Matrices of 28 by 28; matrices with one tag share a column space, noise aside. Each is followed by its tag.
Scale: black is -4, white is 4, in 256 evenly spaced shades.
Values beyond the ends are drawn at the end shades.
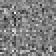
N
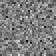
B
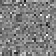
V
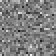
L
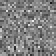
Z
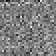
V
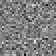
B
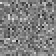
B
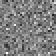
L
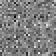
V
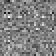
L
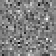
B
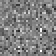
N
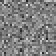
V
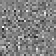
Z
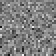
Z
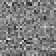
B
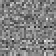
B
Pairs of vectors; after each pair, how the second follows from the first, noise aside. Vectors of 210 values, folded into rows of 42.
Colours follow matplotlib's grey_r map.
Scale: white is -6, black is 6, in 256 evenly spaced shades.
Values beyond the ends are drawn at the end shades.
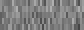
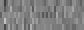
reversed, partly zeroed.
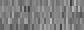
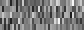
reversed, negated, scaled up.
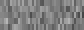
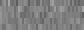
wrapped around, negated, shrunk.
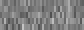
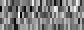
reversed, negated, scaled up.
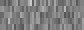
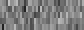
wrapped around, negated.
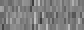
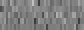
negated, partly zeroed.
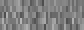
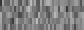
wrapped around, negated.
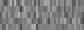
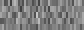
sign-scrambled.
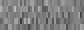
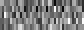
reversed, scaled up.
